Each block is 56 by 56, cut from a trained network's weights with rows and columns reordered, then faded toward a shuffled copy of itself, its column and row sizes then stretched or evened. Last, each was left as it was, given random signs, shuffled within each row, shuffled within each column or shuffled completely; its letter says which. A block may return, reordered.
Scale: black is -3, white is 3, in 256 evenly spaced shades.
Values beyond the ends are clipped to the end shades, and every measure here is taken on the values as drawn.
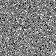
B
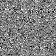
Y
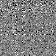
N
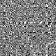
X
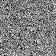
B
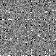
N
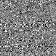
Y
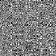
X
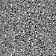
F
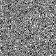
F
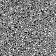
B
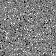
B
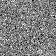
B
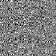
X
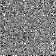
N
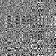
X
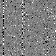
F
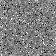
B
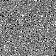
Y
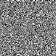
Y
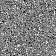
B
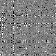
X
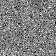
B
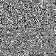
N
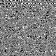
Y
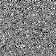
Y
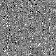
F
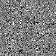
N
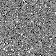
B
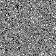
F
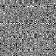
X
